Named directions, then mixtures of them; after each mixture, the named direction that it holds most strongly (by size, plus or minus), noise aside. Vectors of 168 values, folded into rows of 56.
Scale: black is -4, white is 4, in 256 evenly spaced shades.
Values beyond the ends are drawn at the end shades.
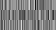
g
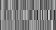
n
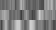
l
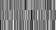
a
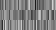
g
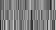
a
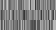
g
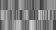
l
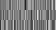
a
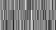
a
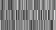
n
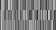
n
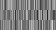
n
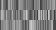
n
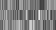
l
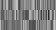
n
